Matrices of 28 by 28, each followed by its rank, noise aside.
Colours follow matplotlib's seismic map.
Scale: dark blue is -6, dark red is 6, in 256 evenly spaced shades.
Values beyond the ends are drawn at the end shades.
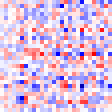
four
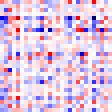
three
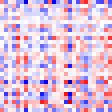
two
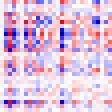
two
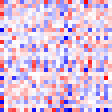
four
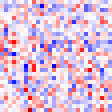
eight
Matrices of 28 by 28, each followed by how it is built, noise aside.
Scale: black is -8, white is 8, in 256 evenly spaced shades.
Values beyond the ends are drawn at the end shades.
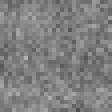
smooth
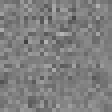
low rank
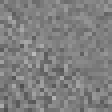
lower triangular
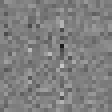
uneven columns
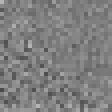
lower triangular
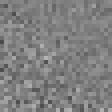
lower triangular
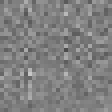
low rank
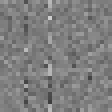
uneven columns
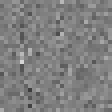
uneven columns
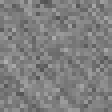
Toeplitz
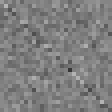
diagonal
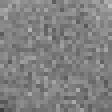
smooth
